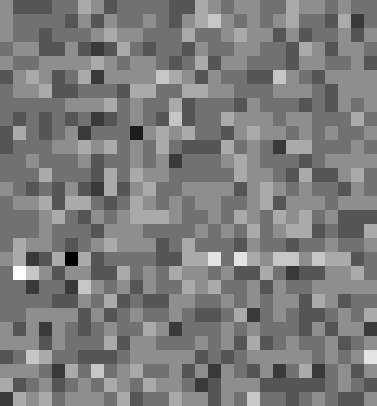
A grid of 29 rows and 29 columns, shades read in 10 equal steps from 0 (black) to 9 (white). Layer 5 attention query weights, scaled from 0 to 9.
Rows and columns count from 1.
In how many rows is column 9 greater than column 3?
14
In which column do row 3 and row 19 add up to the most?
19
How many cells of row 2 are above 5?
4
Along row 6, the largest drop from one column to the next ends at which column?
8
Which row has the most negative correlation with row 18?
1
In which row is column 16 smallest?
28
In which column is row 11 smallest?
22
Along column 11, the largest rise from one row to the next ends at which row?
11
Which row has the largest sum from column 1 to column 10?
20
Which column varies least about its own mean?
18
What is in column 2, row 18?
6
